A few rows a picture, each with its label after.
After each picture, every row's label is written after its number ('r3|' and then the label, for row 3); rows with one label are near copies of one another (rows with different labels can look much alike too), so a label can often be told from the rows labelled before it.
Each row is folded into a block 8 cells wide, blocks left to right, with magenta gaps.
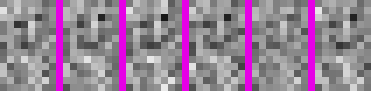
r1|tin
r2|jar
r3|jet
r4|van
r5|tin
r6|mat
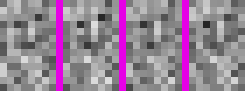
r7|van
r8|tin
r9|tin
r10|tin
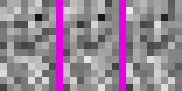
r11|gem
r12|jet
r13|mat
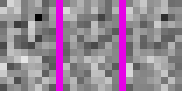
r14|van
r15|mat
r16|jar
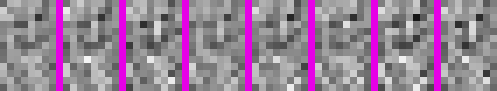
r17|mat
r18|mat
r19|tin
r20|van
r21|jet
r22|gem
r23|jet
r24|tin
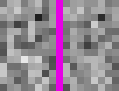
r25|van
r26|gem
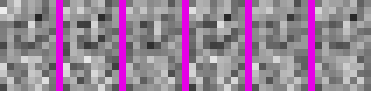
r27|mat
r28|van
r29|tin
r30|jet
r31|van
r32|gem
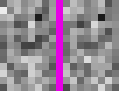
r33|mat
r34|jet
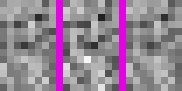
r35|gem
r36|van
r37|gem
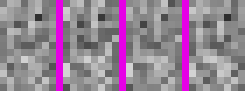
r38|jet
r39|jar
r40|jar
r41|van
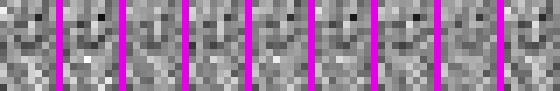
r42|mat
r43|jet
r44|tin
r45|tin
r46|jet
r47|jet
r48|gem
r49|jar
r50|mat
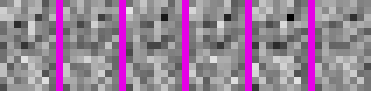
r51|tin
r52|jar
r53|mat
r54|jet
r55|gem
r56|gem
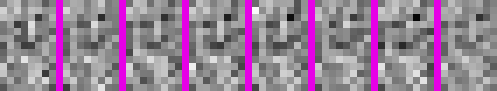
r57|tin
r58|jet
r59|van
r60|van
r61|mat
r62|jar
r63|gem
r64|van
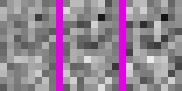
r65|jar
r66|jet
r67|van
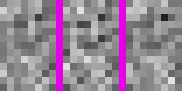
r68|jet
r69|van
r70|gem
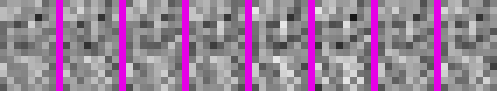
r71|gem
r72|tin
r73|jar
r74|tin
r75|mat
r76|gem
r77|van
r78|van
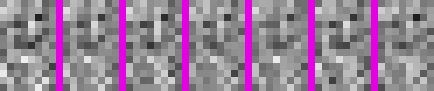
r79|jet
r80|jet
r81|tin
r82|tin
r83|jet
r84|van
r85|gem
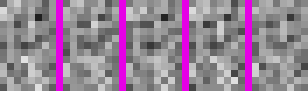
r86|mat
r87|jar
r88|gem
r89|tin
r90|van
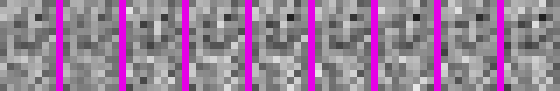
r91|jar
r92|jar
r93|tin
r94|jar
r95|jar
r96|jar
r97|jet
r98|van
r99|gem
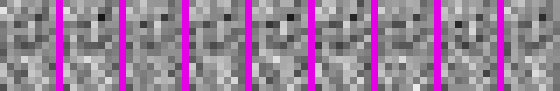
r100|mat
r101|mat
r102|tin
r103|gem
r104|van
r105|gem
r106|jet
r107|tin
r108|mat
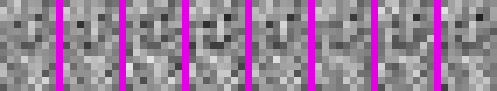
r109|tin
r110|tin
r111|van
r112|van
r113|tin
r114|gem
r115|jar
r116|mat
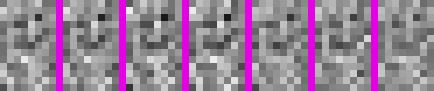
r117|jet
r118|jet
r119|mat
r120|jet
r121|gem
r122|jar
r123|jar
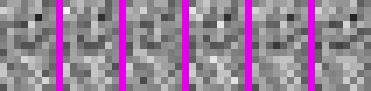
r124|jet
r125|mat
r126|van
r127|mat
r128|gem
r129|gem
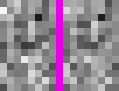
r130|mat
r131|jet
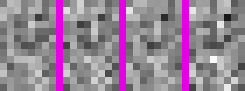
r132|jar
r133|tin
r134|mat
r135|jet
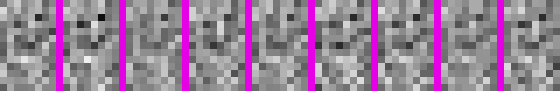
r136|jar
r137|jet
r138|jar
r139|tin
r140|jar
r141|gem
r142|jet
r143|jet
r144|van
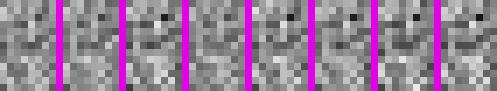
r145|mat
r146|jar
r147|gem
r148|jar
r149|mat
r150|gem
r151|jet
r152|gem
